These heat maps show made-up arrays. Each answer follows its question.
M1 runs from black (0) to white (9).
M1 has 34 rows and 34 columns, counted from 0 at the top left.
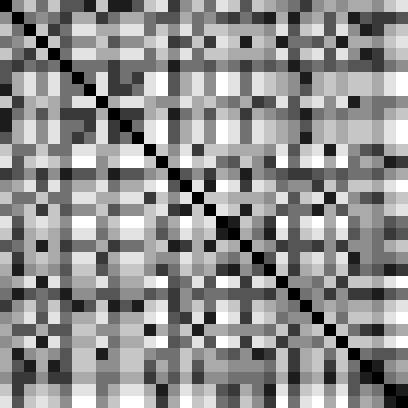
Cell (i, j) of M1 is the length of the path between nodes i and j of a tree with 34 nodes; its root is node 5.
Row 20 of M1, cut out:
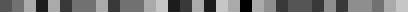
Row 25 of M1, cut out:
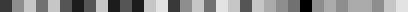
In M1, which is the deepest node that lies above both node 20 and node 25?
14
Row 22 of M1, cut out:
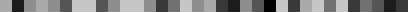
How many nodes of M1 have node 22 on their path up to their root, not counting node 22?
5
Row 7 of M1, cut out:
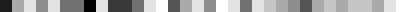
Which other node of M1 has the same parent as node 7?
10
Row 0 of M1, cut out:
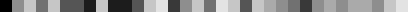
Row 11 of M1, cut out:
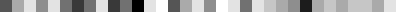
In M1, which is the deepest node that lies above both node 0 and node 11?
9
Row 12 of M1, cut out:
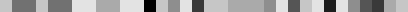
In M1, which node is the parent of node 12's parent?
31
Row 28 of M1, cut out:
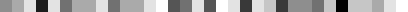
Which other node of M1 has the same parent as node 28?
23
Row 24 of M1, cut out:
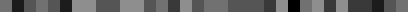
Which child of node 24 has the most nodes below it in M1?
1
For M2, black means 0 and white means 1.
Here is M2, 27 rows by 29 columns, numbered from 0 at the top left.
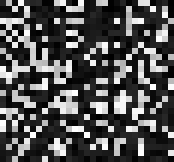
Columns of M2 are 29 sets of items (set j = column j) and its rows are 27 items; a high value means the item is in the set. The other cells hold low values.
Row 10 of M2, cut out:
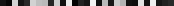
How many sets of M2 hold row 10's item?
12
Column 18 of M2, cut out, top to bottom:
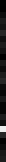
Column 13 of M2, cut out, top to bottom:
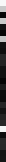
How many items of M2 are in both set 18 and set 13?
1
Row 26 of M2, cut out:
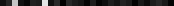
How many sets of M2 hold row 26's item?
2
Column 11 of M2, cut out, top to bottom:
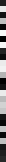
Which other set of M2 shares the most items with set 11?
2
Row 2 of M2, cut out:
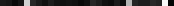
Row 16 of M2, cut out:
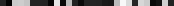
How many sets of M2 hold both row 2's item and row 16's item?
3
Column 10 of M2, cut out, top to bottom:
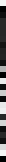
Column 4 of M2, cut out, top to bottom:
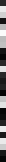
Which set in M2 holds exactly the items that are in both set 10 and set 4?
8
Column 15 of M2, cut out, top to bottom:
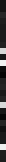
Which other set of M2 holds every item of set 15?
17
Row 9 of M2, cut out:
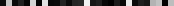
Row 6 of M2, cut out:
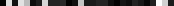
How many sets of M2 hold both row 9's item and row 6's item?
3
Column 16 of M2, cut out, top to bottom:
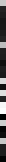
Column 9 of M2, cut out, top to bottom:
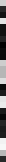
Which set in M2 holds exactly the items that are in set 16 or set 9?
23
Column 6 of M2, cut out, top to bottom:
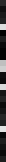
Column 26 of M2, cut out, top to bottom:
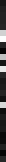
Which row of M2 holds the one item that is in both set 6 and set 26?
11
